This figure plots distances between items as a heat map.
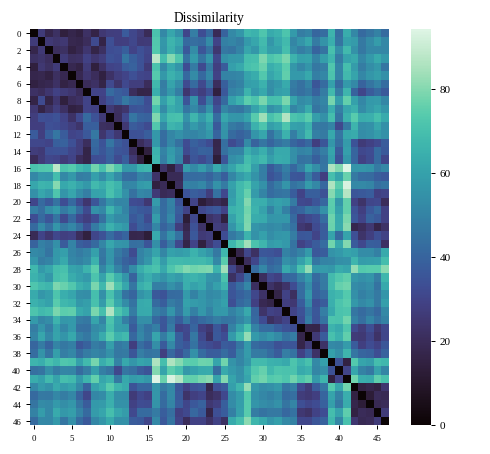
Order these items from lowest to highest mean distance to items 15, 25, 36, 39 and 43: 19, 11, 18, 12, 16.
19, 11, 12, 18, 16
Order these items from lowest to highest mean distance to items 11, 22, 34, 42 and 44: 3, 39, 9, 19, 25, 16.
25, 19, 9, 3, 16, 39
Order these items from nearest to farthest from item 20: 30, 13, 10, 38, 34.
13, 38, 34, 10, 30
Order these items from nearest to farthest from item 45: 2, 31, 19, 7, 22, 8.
19, 22, 7, 31, 2, 8
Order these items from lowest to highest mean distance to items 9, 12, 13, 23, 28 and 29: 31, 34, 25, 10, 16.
31, 34, 10, 25, 16
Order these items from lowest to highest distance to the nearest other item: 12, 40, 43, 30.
43, 30, 12, 40
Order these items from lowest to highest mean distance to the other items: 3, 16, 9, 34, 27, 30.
9, 34, 3, 27, 30, 16
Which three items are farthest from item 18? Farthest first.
41, 39, 3
